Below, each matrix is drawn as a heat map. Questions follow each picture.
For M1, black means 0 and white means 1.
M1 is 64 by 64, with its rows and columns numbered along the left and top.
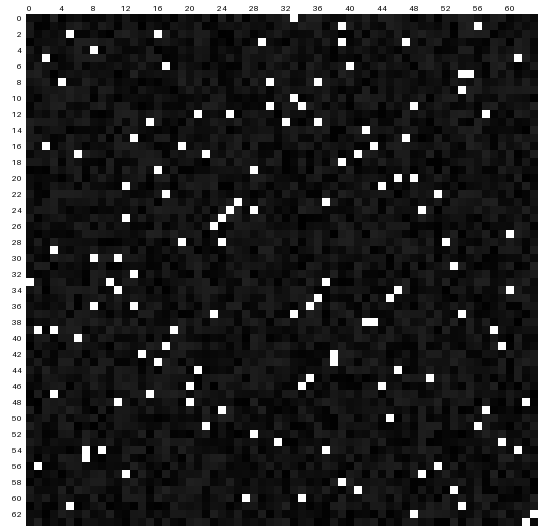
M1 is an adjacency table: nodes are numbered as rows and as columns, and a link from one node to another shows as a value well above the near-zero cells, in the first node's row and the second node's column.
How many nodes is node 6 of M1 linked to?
2
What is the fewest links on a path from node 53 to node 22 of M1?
4
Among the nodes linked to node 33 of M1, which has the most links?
node 37
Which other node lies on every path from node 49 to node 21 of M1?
node 12
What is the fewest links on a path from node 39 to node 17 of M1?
5
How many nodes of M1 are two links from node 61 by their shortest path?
4
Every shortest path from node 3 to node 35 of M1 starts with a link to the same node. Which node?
node 47
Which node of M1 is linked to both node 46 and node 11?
node 34
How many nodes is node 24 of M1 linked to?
3
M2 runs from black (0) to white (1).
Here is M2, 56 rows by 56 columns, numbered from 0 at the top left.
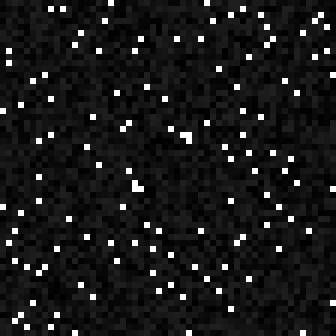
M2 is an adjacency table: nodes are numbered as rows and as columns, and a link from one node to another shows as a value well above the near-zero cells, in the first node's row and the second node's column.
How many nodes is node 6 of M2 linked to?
4
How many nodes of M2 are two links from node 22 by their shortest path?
8
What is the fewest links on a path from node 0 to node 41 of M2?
3
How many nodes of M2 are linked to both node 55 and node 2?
0
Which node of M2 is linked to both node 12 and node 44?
node 7
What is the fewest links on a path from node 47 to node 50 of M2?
3
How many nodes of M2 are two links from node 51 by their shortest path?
3
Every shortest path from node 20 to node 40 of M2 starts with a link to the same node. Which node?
node 34
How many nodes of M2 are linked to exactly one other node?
10
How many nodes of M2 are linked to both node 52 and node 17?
1
